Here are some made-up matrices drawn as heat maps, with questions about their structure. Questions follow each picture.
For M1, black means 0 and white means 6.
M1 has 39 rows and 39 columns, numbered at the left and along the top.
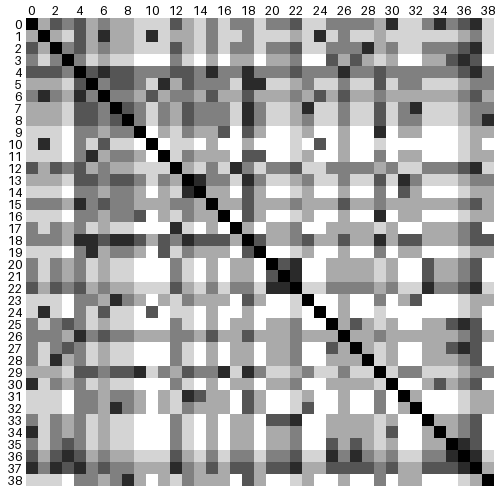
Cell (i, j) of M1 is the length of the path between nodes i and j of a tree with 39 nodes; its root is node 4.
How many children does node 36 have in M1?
4
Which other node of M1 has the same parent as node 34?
30
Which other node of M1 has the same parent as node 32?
23
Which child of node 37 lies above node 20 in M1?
22
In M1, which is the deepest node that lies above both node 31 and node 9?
18
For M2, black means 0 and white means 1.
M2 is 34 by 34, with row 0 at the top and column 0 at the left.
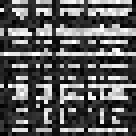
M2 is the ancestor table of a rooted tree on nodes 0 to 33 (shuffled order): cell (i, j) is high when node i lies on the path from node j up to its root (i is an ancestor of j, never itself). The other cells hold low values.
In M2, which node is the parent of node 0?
2
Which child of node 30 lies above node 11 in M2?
6
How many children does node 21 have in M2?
2
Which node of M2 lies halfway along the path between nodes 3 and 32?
10
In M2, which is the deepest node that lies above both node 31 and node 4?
19
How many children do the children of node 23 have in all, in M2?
3
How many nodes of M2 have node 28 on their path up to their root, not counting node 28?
3
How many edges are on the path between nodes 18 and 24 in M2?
7
